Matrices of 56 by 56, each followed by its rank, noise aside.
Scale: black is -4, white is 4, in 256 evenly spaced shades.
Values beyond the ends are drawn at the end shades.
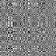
four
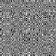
four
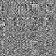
seven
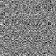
six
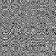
five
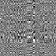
four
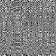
six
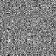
six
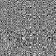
six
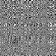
five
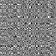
three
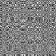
four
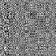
six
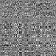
five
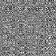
seven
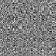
six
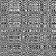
three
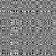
three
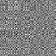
four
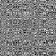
four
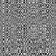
four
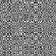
three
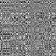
five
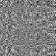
six
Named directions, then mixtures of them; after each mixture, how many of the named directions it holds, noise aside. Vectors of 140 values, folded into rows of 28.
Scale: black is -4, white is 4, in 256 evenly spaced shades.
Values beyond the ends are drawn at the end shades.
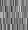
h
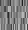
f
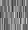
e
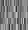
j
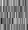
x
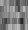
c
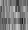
two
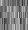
three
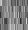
two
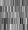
four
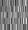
three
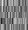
one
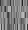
two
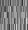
four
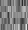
two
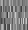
four
